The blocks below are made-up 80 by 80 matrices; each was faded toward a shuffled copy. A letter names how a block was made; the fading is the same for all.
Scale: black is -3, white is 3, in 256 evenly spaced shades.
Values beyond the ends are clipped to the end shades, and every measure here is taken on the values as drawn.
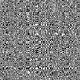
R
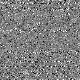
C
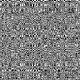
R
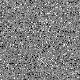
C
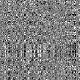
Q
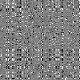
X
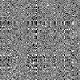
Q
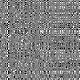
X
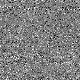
C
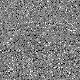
C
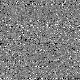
C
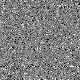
C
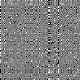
X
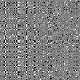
X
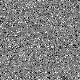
C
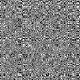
R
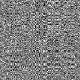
R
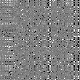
X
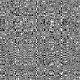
Q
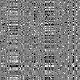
X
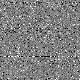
C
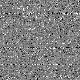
C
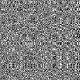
R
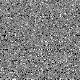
C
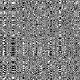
Q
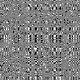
X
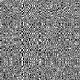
Q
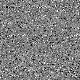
C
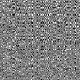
Q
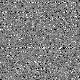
C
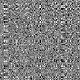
R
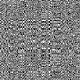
R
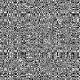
R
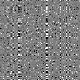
X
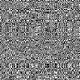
R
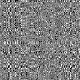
Q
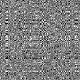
R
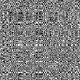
R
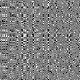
X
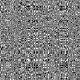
Q
